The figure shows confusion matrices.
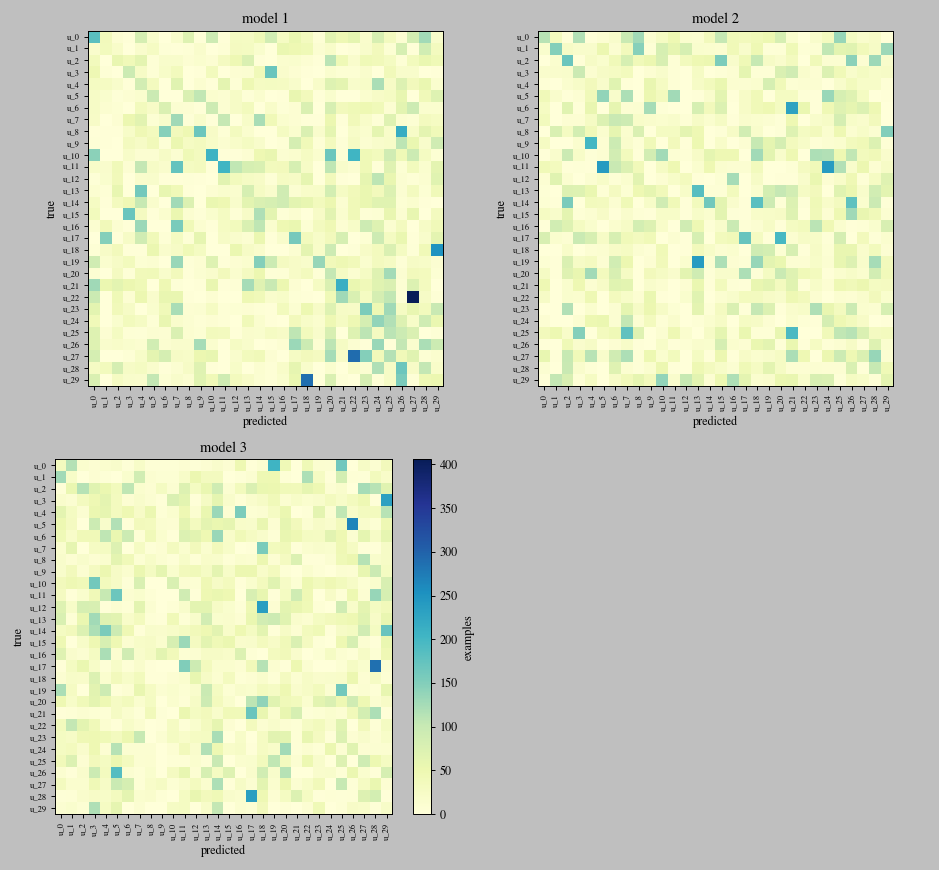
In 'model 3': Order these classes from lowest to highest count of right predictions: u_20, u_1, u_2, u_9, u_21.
u_1, u_20, u_9, u_21, u_2
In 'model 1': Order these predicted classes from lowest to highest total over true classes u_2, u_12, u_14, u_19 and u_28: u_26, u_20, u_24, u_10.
u_10, u_26, u_20, u_24
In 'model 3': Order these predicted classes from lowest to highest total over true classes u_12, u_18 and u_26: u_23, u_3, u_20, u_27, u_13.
u_23, u_27, u_13, u_20, u_3
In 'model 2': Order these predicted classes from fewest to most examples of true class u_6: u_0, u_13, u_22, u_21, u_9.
u_0, u_22, u_13, u_9, u_21
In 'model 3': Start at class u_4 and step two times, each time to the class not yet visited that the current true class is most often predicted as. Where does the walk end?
u_6
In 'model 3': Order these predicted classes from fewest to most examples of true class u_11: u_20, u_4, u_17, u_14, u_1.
u_1, u_20, u_14, u_17, u_4
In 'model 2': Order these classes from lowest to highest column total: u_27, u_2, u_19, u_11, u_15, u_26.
u_11, u_27, u_19, u_15, u_2, u_26
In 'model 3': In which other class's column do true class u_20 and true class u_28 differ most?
u_17
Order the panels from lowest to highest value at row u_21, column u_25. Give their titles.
model 3, model 2, model 1
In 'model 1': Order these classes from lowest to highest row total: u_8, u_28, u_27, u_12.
u_12, u_28, u_8, u_27
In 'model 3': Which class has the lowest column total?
u_9
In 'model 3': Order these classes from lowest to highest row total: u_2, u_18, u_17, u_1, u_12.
u_18, u_1, u_17, u_12, u_2
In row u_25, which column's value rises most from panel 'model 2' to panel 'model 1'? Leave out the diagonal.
u_23
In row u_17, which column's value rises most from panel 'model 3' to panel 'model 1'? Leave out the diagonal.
u_1
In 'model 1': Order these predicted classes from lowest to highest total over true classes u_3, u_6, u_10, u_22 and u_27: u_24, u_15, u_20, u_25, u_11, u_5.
u_11, u_5, u_24, u_15, u_25, u_20
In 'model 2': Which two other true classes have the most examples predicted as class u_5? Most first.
u_11, u_7
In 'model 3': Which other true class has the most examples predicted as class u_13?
u_24
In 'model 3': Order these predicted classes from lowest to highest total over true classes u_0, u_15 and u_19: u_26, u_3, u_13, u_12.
u_12, u_26, u_3, u_13
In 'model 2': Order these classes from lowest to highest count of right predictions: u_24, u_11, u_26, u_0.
u_26, u_11, u_24, u_0
